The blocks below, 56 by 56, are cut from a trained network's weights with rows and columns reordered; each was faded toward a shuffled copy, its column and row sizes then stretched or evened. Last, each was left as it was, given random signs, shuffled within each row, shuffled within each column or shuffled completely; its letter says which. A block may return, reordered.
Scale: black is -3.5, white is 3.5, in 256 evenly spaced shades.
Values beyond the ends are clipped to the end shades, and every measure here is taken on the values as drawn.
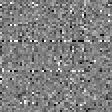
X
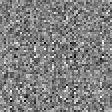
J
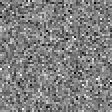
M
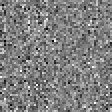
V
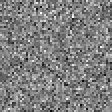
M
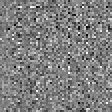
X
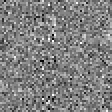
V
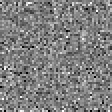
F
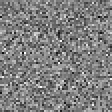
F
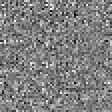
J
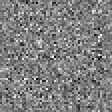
J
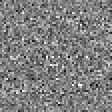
F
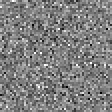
F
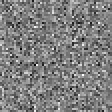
J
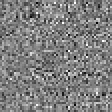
X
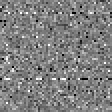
F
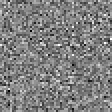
J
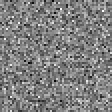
M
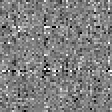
X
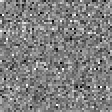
F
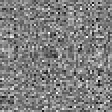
X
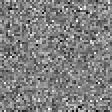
F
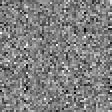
V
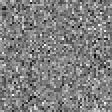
V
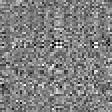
X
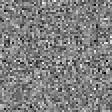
F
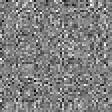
X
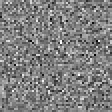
F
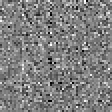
J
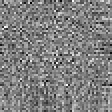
X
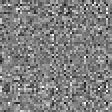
X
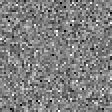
M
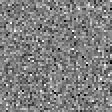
M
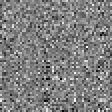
X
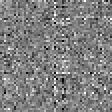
X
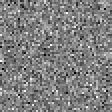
M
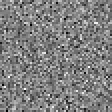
M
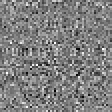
X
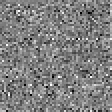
F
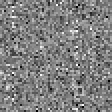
V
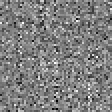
V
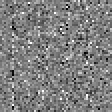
V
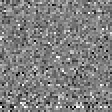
F
